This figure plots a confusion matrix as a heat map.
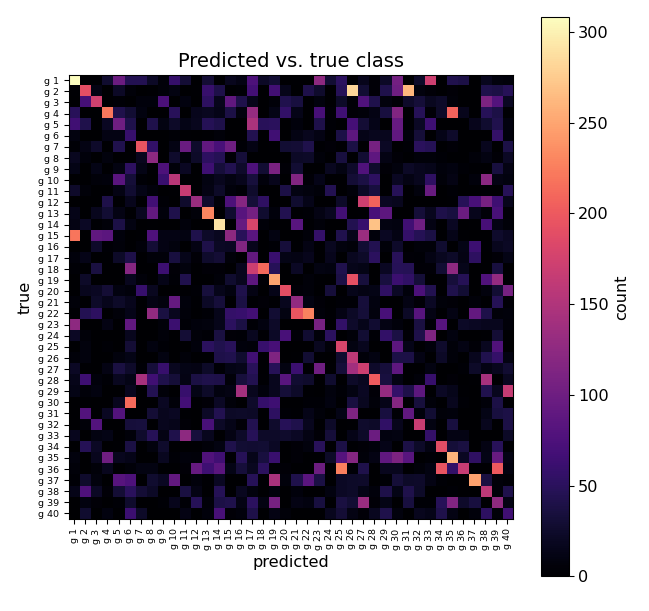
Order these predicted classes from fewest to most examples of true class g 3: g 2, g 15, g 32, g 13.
g 32, g 13, g 2, g 15
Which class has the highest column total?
g 17
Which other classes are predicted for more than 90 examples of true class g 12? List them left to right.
g 16, g 27, g 28, g 38
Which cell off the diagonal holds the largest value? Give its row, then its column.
g 2, g 26
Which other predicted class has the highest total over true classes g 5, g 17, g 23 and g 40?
g 6
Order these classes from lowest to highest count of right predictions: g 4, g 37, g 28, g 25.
g 25, g 28, g 4, g 37
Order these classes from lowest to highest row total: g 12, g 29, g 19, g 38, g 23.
g 38, g 23, g 29, g 19, g 12
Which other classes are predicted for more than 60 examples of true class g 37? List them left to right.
g 5, g 6, g 10, g 19, g 22
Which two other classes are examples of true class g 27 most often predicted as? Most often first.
g 26, g 23
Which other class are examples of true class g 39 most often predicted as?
g 27
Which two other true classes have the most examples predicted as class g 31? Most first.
g 2, g 35
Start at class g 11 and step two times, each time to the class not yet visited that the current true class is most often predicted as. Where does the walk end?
g 28
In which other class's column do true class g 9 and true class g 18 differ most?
g 35
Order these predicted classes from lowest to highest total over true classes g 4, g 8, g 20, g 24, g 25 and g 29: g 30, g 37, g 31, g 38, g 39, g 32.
g 37, g 31, g 38, g 39, g 32, g 30
